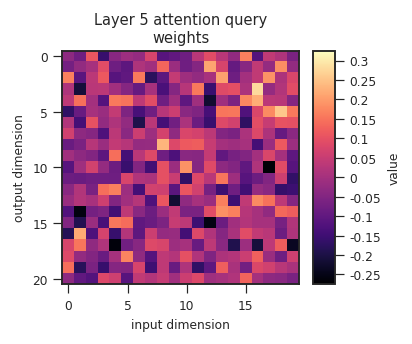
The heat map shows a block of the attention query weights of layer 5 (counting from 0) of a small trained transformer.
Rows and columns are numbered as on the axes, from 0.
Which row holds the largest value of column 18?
5
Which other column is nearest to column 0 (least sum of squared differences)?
6
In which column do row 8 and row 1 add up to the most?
8
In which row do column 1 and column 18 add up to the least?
15
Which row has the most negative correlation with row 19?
16
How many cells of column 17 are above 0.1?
3
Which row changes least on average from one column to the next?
20
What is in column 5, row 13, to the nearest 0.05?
0
